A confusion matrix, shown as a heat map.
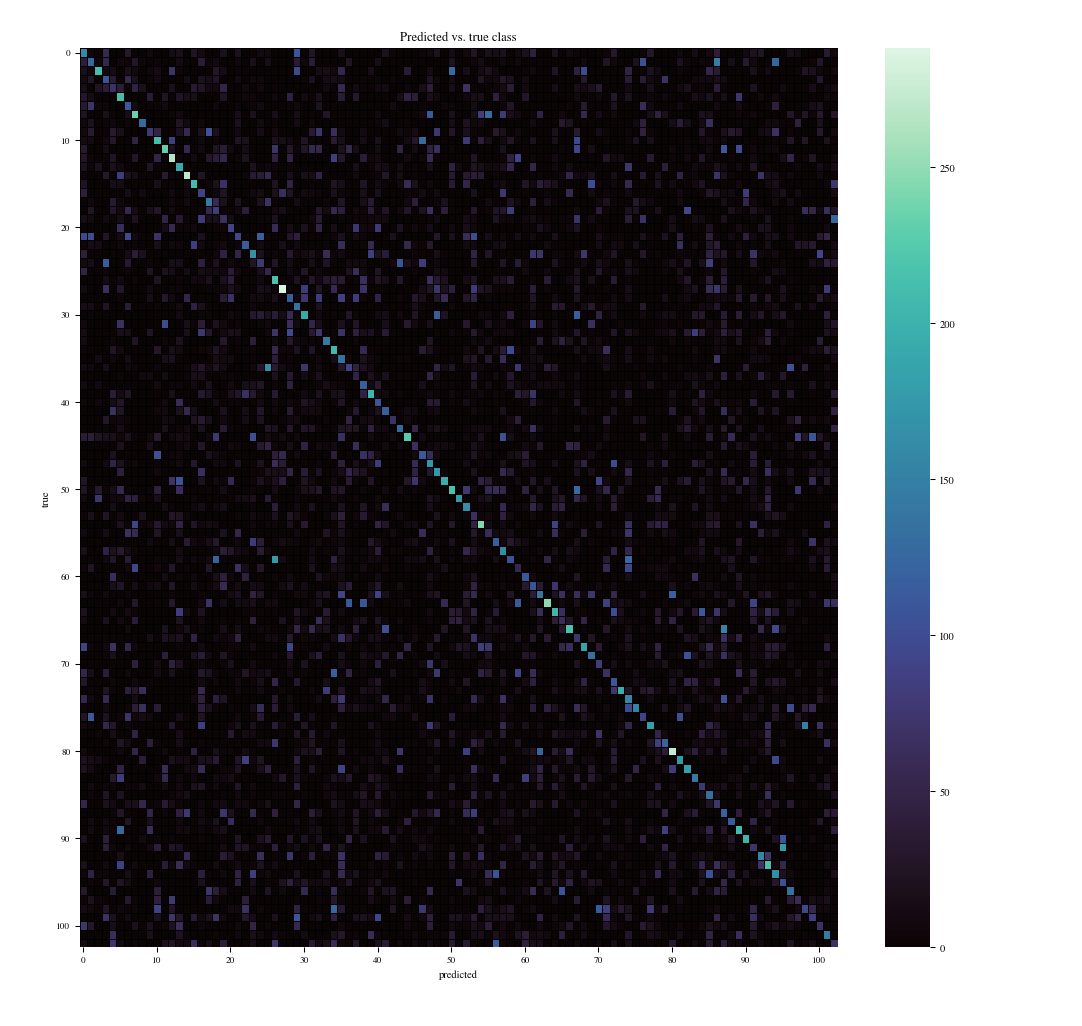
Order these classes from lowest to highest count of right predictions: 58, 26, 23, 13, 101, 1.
58, 1, 101, 23, 13, 26
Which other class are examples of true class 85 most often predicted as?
93
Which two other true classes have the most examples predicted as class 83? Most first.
32, 60
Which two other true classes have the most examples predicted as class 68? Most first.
2, 23
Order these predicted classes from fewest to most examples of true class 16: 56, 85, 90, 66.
56, 85, 66, 90
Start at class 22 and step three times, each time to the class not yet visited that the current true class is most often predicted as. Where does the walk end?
82
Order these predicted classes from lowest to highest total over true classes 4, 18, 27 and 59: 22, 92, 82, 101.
92, 22, 82, 101
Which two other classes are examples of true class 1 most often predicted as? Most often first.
86, 94
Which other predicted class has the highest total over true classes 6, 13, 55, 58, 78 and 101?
74
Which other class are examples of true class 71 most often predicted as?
34
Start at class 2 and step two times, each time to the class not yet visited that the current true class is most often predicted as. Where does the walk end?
67
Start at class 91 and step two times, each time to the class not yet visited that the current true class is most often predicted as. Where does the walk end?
51
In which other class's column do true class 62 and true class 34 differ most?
80
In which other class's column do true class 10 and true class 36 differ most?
25
